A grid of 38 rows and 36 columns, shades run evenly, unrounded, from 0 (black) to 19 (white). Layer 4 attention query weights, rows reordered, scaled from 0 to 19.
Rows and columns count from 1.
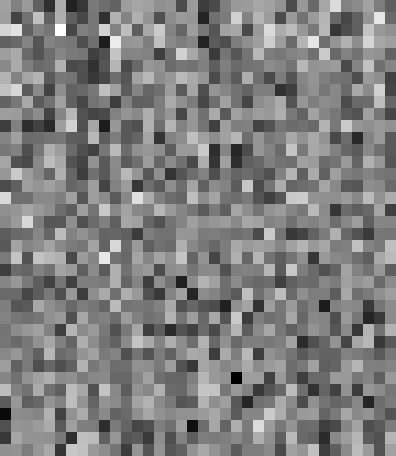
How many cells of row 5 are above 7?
30
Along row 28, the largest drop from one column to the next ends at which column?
14
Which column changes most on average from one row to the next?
10
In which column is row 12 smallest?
33
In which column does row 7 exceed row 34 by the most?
23
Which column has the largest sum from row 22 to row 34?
19
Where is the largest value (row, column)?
3, 6
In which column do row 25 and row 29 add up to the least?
18
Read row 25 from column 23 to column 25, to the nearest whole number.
14 8 10
